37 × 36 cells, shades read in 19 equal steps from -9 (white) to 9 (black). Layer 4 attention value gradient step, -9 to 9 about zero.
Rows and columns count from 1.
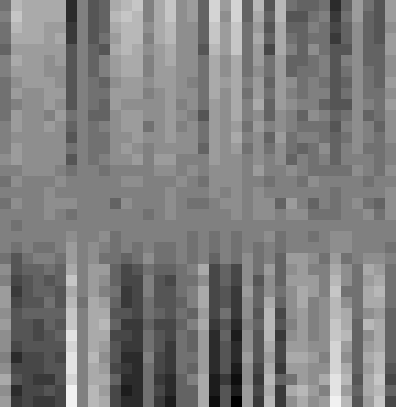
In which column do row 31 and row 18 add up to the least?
7
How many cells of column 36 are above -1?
20
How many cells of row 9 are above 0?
12
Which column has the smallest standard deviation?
8
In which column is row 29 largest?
22
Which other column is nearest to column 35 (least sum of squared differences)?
9
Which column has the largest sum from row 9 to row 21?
31
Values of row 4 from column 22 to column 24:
-5 1 -3
